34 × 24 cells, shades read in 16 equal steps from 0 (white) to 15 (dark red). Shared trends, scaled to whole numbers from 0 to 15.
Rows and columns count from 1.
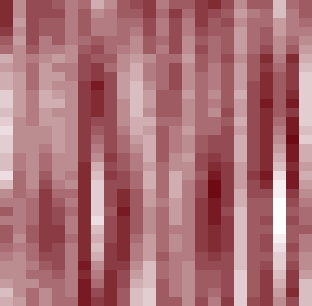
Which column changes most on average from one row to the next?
1
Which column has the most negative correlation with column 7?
12
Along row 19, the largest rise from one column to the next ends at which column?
23
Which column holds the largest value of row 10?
8
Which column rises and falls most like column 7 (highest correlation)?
9
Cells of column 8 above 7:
19
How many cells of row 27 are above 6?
20
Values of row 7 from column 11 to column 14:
6 7 9 9
